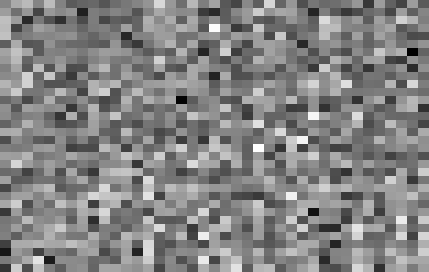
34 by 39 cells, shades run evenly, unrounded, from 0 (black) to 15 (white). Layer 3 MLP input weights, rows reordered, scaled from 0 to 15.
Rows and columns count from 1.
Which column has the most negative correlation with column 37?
15
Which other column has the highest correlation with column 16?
38
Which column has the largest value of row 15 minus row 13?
33
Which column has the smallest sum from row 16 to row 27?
35
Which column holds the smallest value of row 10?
20
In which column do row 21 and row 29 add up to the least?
30
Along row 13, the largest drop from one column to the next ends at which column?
17
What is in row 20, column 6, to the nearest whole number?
8
